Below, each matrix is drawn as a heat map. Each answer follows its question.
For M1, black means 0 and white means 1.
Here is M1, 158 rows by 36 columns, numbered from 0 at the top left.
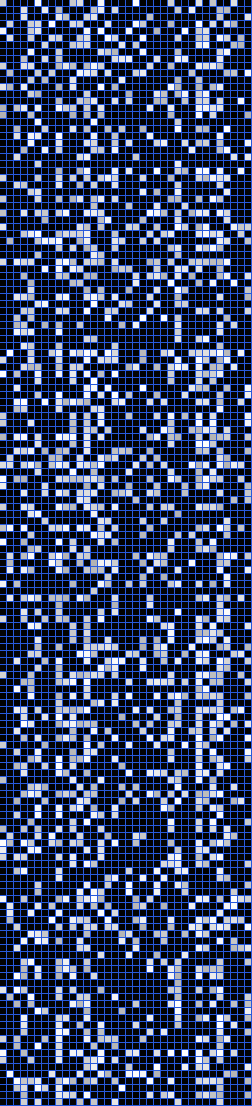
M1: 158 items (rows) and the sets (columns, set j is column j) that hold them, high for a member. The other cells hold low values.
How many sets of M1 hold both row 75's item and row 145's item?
9
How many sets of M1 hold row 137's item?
10
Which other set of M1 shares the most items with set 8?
31
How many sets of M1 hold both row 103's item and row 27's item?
2
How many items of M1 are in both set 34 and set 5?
5
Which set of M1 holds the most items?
28
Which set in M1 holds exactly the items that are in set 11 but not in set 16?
33
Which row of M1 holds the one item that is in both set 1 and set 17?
34
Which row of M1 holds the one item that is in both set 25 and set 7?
5
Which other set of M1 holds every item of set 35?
12
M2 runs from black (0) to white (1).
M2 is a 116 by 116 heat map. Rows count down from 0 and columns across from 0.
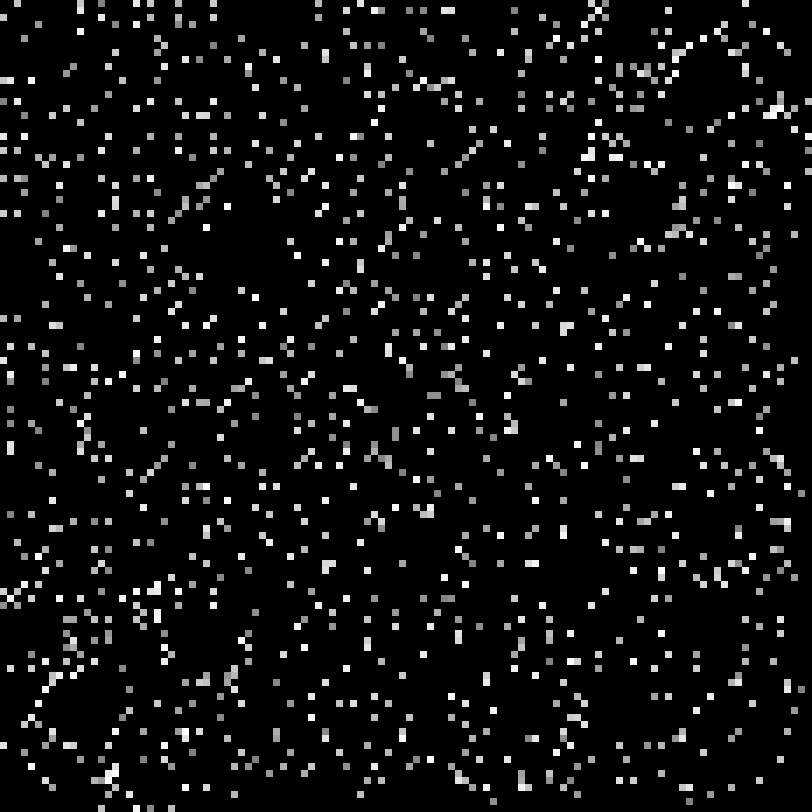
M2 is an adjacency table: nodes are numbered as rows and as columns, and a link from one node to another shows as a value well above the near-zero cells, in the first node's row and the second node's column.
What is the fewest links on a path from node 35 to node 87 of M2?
4
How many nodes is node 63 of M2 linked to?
8
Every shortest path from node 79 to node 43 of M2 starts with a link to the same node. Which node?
node 3
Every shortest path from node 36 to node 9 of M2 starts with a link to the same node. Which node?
node 108
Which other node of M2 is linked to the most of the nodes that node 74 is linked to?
node 65
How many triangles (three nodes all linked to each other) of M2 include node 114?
0
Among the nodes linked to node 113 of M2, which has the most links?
node 15
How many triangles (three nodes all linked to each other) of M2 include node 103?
5
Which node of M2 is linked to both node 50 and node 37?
node 69
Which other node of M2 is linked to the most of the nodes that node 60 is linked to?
node 95
